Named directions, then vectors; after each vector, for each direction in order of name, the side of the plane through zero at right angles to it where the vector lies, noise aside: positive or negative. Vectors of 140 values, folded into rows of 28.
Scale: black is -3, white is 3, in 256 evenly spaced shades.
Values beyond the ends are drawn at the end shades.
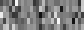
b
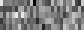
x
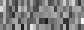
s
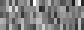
negative, negative, negative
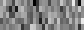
positive, positive, positive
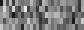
positive, positive, negative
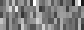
negative, negative, negative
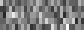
negative, negative, positive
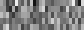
positive, positive, positive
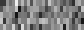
positive, negative, negative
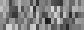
positive, positive, negative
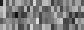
positive, positive, negative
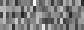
negative, positive, negative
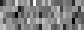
positive, negative, negative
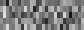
positive, positive, negative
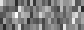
negative, positive, positive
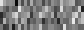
negative, positive, positive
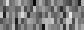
positive, negative, positive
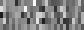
negative, positive, negative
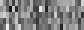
positive, positive, positive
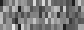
positive, negative, negative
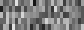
positive, negative, positive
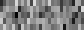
positive, negative, negative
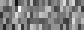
negative, positive, positive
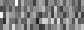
positive, negative, positive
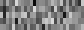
positive, negative, positive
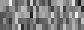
negative, positive, positive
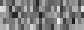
positive, positive, negative
